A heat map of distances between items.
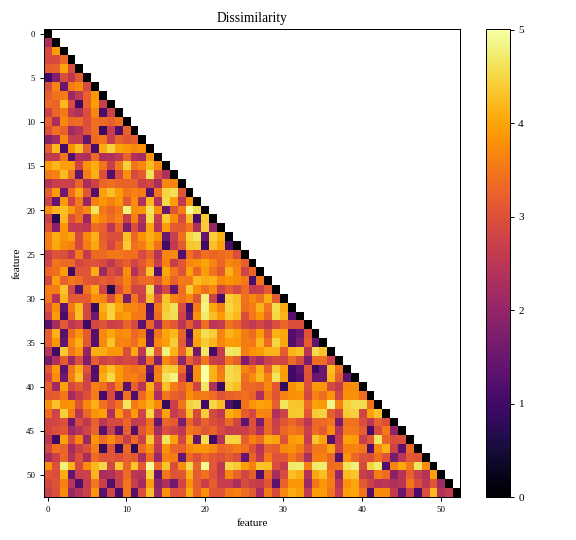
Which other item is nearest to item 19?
21
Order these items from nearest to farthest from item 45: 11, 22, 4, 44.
11, 44, 4, 22
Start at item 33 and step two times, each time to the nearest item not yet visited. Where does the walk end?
0
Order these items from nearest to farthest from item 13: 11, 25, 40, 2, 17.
2, 17, 25, 11, 40
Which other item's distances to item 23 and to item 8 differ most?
29
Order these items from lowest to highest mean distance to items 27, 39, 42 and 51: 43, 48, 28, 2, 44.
44, 48, 2, 28, 43
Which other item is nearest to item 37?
48
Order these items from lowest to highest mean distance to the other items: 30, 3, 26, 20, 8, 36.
3, 8, 26, 30, 36, 20
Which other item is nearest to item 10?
40
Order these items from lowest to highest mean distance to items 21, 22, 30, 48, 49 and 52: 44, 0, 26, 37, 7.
37, 44, 0, 7, 26
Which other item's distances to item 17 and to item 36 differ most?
25
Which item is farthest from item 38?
20
